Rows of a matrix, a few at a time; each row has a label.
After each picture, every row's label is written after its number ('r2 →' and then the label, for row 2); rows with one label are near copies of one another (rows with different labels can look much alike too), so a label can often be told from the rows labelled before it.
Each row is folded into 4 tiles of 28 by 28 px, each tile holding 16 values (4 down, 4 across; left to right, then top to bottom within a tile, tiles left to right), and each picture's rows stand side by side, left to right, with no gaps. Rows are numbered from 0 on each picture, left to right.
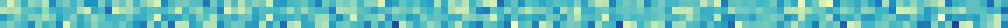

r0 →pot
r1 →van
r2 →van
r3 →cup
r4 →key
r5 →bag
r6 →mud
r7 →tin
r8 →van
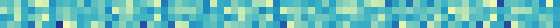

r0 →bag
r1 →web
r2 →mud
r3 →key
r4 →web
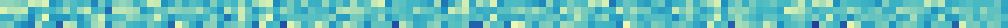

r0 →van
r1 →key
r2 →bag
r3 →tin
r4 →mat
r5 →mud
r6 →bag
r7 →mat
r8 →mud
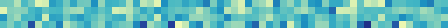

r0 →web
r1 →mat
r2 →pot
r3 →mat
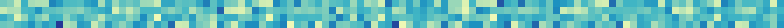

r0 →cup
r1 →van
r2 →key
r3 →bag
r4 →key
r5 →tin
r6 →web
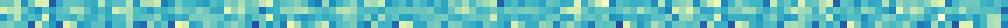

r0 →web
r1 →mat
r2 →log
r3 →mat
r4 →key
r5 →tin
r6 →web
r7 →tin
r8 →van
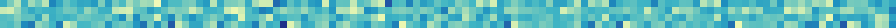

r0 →mat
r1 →log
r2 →cup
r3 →key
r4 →mud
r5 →mat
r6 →mud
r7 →van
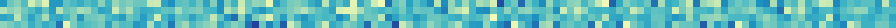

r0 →mud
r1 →van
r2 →log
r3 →tin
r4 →key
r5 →web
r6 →pot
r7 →web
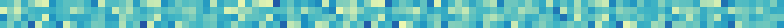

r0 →web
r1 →web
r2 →tin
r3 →web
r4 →pot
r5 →bag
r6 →mud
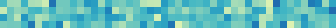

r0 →pot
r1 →mud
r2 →pot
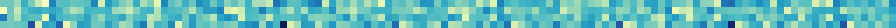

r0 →web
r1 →pot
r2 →cup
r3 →log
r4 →mud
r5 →van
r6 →cup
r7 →mud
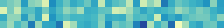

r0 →web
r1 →mat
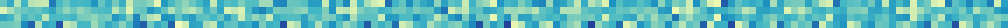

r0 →mat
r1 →log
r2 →cup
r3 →tin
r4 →log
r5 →mat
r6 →web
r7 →web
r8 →tin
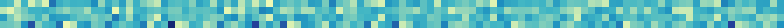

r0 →mat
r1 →bag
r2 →log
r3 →web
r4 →mud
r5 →mud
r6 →cup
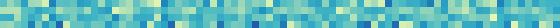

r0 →mud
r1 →web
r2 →log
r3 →mat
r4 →key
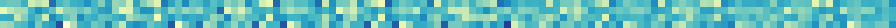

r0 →mud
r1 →key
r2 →web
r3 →web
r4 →cup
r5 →web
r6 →mud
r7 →mud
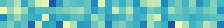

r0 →web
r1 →bag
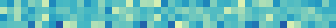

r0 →bag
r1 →mat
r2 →mat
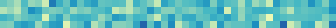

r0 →key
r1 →log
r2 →bag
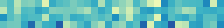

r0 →log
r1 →web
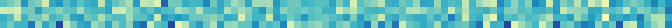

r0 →cup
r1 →mat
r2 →mud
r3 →log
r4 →bag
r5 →van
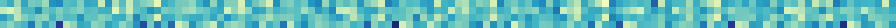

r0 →cup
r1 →log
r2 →pot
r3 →cup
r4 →pot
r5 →web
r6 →bag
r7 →cup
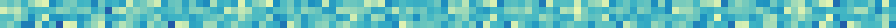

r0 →van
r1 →tin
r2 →tin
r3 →mud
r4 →web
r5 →tin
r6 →van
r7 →web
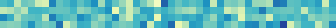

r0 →tin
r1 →web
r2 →cup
